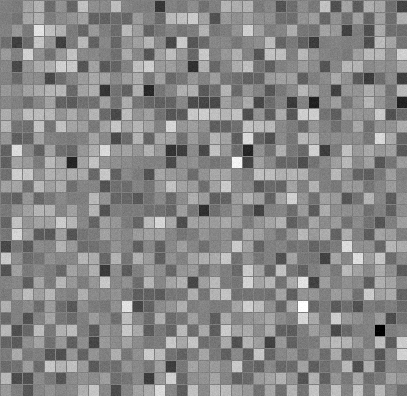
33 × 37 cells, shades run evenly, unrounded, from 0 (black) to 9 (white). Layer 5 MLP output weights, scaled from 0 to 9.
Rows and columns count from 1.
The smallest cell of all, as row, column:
28, 35
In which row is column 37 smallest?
9
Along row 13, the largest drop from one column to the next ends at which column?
30
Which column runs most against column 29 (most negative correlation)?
17
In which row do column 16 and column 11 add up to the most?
11
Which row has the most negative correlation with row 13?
2
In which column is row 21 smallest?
1
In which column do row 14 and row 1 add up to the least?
7
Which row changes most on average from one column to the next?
13
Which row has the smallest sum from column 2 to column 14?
32
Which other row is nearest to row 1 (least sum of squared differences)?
25
